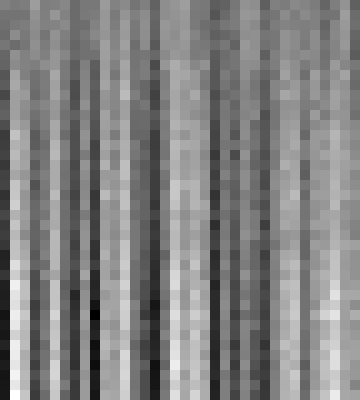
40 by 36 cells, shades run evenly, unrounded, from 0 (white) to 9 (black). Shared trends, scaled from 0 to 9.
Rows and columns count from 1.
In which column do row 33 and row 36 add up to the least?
2
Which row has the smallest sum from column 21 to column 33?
32
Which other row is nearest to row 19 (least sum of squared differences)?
15
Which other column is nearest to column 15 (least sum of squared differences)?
4
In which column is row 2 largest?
22
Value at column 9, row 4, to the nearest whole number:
5
